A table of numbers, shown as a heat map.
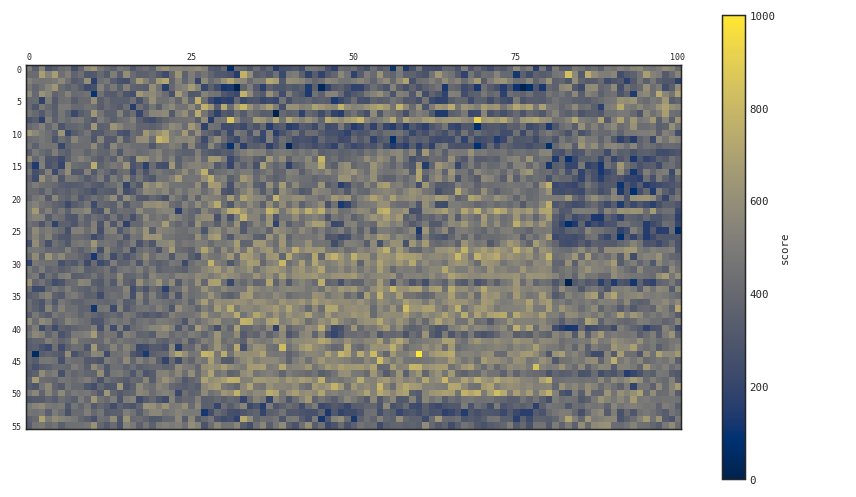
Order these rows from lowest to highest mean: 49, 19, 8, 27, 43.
19, 27, 43, 49, 8
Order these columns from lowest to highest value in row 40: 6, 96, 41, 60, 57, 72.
96, 6, 60, 41, 72, 57
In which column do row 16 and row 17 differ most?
28
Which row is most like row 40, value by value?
24
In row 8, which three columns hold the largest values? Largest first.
69, 31, 51
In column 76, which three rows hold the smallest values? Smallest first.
3, 53, 10
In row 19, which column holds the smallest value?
93
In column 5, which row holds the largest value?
10
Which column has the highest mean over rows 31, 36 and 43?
39
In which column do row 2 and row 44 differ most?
60
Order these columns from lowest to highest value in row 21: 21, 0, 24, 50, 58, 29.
50, 58, 0, 24, 21, 29
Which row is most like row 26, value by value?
18
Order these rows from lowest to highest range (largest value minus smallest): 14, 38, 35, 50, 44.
38, 35, 50, 14, 44
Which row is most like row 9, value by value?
12
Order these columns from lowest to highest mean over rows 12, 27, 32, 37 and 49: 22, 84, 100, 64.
84, 22, 64, 100
